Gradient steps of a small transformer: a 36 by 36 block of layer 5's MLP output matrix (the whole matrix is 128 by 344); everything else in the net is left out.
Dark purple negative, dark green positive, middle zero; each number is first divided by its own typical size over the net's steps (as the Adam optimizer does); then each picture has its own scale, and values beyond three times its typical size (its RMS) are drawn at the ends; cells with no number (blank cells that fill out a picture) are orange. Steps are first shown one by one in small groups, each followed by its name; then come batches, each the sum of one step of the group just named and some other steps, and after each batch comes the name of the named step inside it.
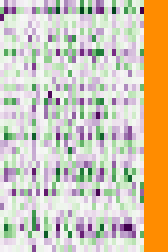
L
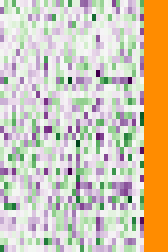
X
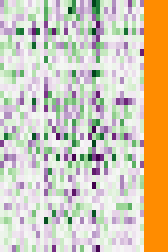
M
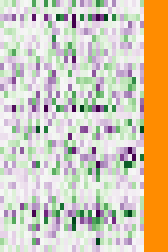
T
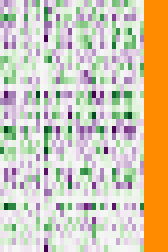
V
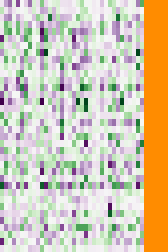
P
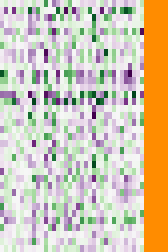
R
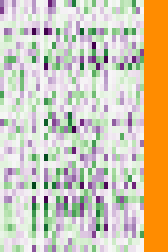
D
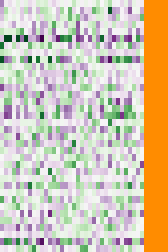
M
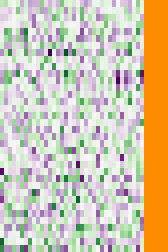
X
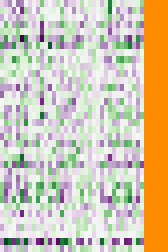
P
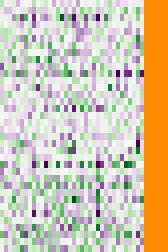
T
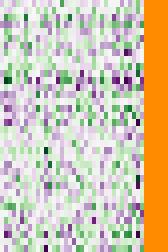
V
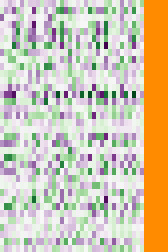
R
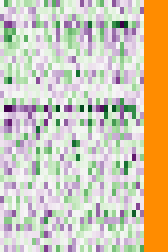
T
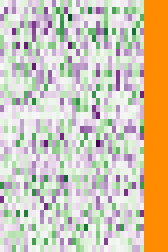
R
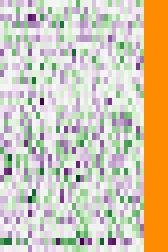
X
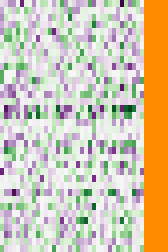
R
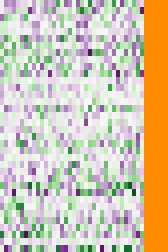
L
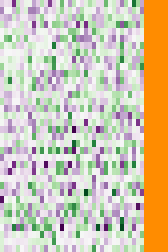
D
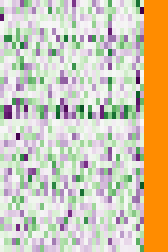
L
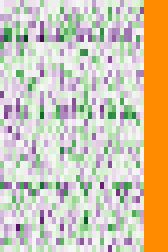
P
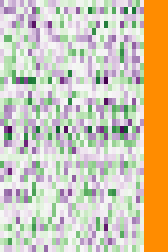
D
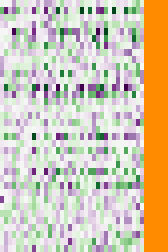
L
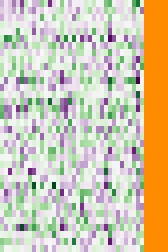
D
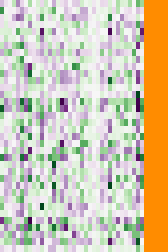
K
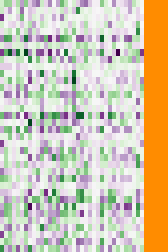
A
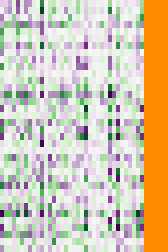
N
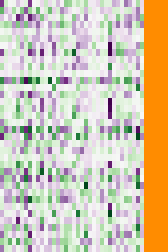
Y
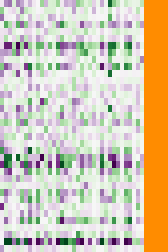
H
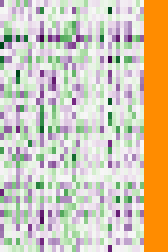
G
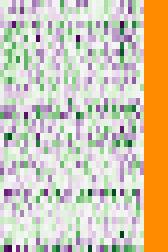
A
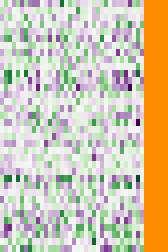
A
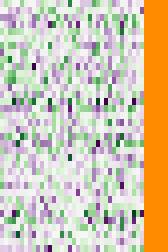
N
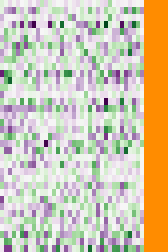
H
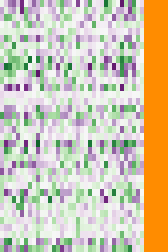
A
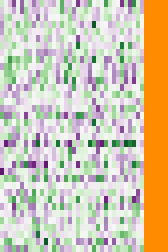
A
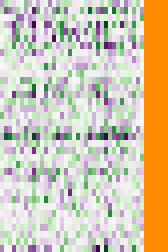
Y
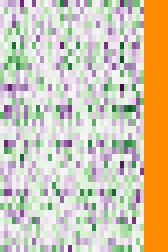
K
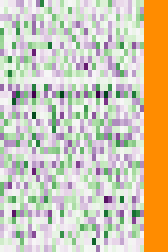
N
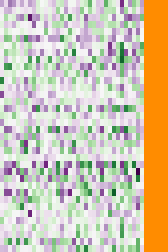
Y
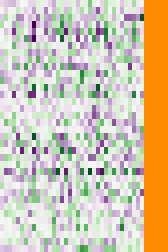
Y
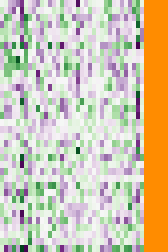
K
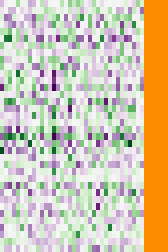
G
